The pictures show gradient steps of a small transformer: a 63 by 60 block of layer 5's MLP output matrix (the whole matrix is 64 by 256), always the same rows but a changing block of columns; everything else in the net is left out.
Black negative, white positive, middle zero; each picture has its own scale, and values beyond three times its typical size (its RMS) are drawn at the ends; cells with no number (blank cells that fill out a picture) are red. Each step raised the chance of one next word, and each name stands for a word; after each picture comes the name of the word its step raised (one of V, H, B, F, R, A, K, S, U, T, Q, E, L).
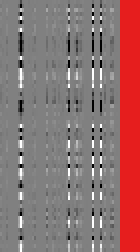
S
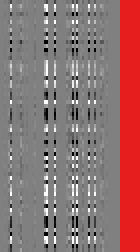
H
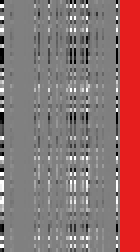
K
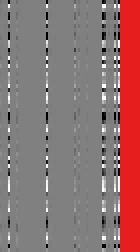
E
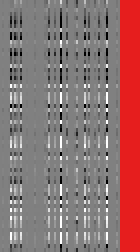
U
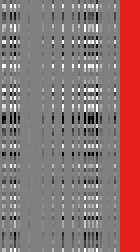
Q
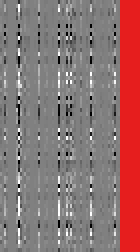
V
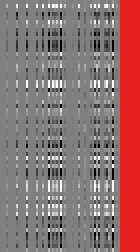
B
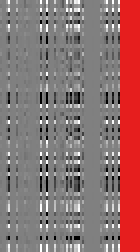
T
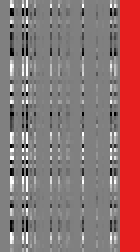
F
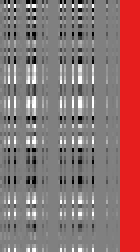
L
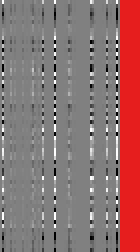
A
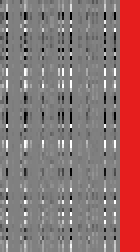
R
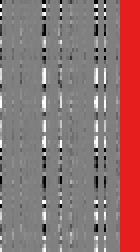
L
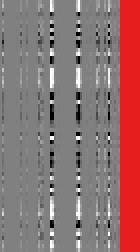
V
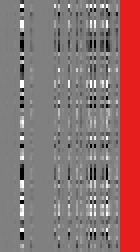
B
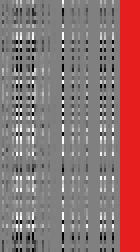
A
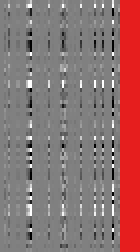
B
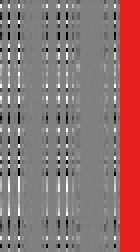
E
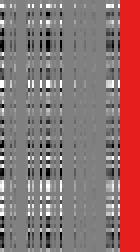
B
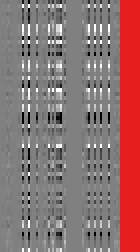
Q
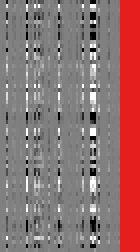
E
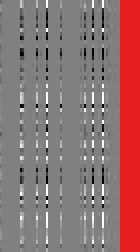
U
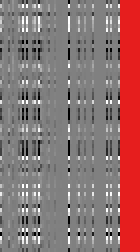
H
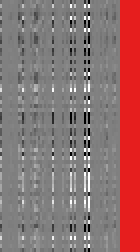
K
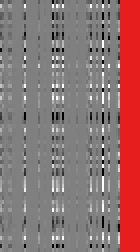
E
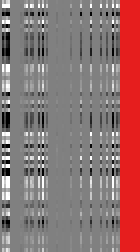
F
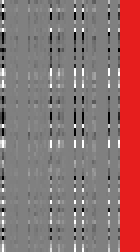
R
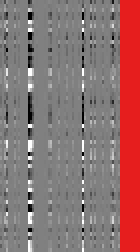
R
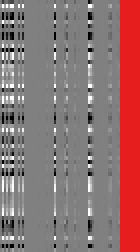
E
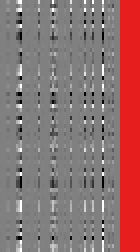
T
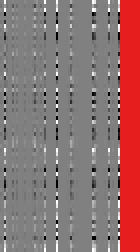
T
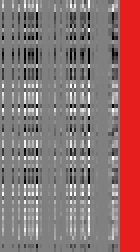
U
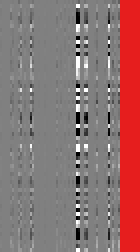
Q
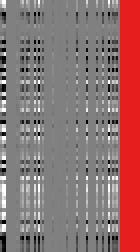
A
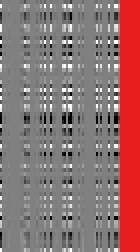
Q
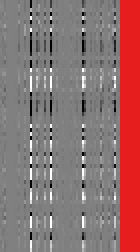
S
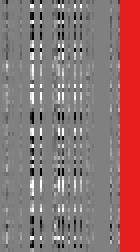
E
